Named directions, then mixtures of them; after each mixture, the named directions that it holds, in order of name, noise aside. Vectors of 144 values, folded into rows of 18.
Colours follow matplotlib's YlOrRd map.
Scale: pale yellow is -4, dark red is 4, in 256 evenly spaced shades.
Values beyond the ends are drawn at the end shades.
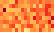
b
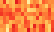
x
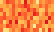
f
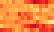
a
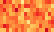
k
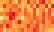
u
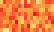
f, k, x.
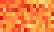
a, b, u.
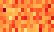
b, u.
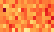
b.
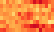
a.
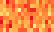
f, x.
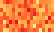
f.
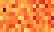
b, u.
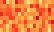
a, f, x.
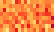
b, f, x.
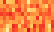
x.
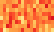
b, f, u.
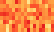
x.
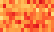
a, u.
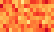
a, k.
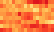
a.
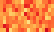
k, x.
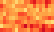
a.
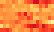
a.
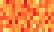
f.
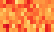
b, k, x.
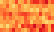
a, x.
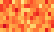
k.
